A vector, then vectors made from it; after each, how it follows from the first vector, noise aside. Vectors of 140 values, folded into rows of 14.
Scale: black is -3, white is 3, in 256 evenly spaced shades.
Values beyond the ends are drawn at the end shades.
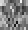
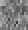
shrunk.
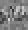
negated, partly zeroed.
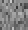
wrapped around, negated, shrunk.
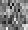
reversed.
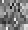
reversed.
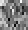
copied.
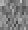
shrunk.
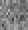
wrapped around, negated, shrunk.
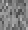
wrapped around, negated, shrunk.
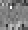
wrapped around, negated, partly zeroed.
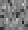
wrapped around, negated, partly zeroed.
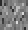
negated, partly zeroed.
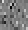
reversed, partly zeroed.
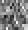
reversed.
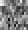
copied.
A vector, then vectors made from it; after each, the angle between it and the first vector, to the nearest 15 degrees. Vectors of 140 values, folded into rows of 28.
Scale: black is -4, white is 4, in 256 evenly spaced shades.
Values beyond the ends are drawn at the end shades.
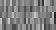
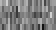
105 degrees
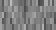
45 degrees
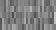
150 degrees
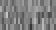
90 degrees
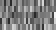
165 degrees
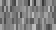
90 degrees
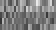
105 degrees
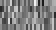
45 degrees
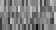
135 degrees
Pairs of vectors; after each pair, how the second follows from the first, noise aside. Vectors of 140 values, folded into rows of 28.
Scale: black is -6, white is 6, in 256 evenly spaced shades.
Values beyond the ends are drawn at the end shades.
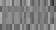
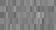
wrapped around, negated, shrunk.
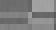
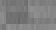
wrapped around, negated, shrunk.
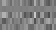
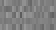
reversed, negated, shrunk.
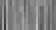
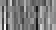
negated, scaled up.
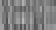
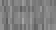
shrunk.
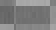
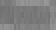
shrunk.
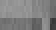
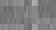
wrapped around, negated, shrunk.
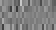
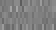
negated, shrunk.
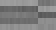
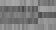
copied.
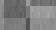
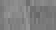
negated, shrunk.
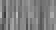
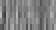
copied.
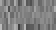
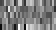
negated, scaled up.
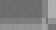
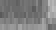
copied.
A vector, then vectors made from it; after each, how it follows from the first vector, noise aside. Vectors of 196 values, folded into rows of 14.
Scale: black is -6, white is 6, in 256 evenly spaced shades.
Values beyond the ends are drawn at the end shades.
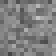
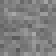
reversed, negated, shrunk.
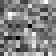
reversed, negated, scaled up.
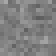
negated, shrunk.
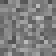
sign-scrambled.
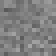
wrapped around, negated, shrunk.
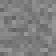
wrapped around, negated, shrunk.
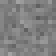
negated, shrunk.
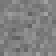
reversed, negated, shrunk.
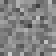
sign-scrambled.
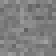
negated, shrunk.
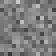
sign-scrambled.
